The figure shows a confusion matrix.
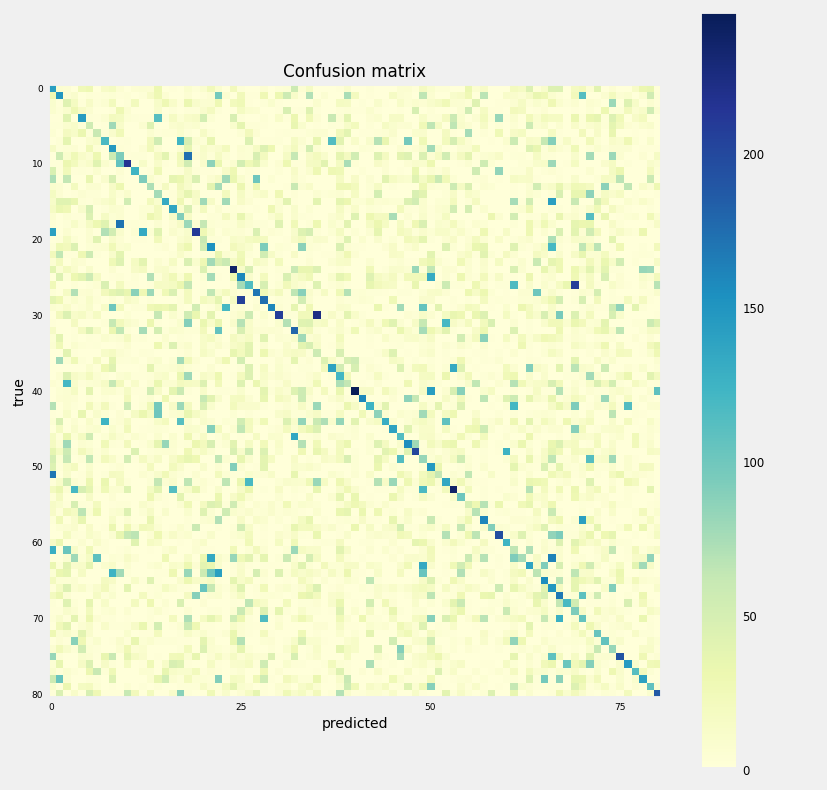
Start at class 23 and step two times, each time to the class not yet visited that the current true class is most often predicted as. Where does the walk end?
66
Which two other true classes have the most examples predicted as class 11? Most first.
27, 59
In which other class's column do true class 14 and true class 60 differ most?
71
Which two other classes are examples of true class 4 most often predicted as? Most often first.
14, 59
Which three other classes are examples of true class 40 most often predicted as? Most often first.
50, 80, 54
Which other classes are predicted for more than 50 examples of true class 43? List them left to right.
14, 49, 74
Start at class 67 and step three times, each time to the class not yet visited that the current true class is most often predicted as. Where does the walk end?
25
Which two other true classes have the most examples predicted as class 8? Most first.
64, 29
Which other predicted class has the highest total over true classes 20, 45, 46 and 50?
32
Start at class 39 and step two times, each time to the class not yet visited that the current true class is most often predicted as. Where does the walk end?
74
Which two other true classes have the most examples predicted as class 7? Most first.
44, 19
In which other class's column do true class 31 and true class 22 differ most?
52
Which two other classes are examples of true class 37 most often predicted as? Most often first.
53, 63
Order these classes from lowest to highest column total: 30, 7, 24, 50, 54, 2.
30, 7, 54, 24, 2, 50
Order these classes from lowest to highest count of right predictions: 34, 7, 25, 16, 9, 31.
34, 31, 9, 7, 16, 25
